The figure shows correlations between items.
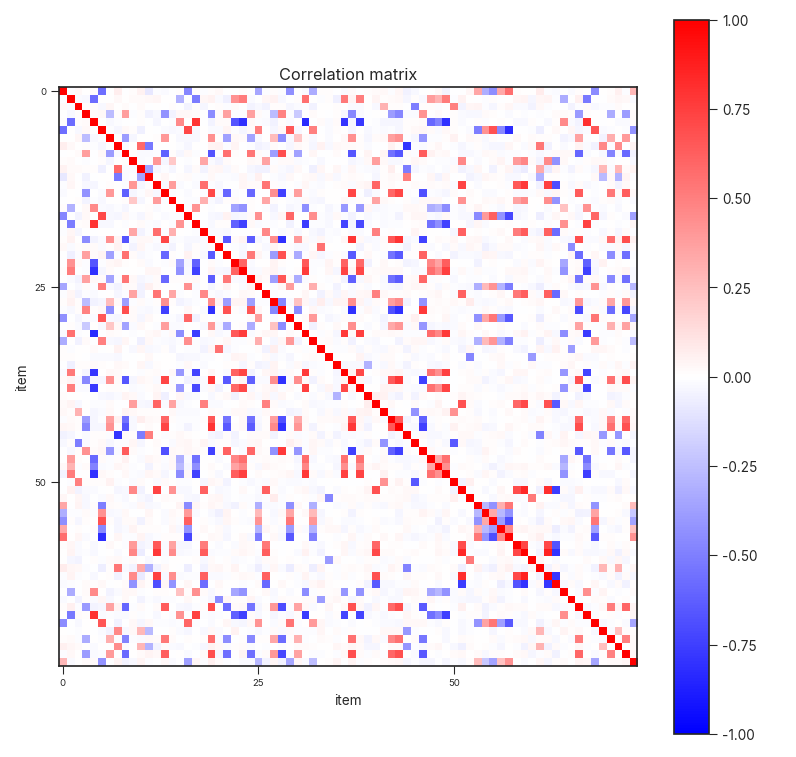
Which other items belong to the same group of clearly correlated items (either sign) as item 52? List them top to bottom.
34, 60
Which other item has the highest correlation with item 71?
7
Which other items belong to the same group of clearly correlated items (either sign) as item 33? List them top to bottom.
20, 65
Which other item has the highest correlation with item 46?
28
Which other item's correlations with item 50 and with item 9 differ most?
45
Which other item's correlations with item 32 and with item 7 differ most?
44
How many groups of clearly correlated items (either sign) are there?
9
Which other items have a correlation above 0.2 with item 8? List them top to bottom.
3, 21, 24, 28, 46
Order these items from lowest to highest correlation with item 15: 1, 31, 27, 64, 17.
31, 1, 27, 64, 17
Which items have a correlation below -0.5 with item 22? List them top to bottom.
4, 17, 67
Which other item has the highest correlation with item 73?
57
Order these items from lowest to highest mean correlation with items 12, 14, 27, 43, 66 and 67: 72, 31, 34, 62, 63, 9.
63, 31, 34, 9, 62, 72
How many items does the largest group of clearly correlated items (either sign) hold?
17
